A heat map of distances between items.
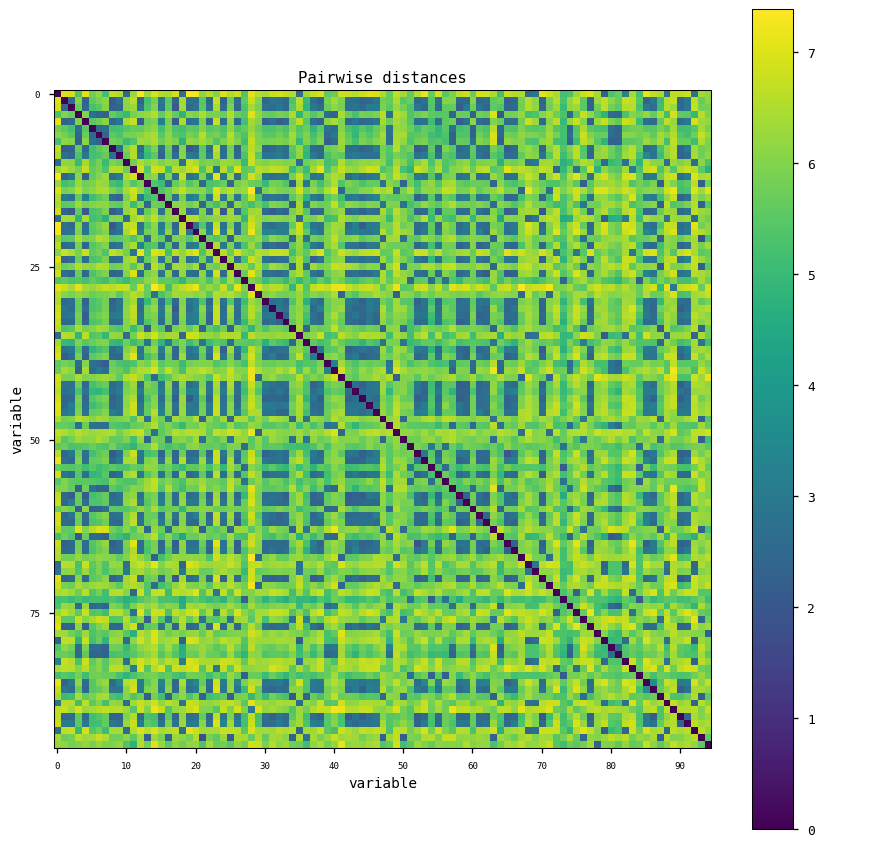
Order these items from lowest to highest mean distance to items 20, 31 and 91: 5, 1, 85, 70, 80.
70, 1, 85, 5, 80
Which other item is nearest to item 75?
72
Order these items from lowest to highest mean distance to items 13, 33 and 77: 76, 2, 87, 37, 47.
2, 37, 87, 76, 47
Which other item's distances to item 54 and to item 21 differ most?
93
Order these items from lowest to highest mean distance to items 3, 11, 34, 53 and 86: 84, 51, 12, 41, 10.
12, 51, 84, 10, 41
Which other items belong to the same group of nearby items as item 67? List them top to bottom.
14, 29, 41, 49, 71
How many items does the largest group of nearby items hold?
39
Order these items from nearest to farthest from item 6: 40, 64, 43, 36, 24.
64, 40, 43, 24, 36
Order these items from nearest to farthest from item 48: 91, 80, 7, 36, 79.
7, 80, 79, 91, 36
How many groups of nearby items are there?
9
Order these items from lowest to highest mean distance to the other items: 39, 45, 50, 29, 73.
45, 73, 39, 50, 29
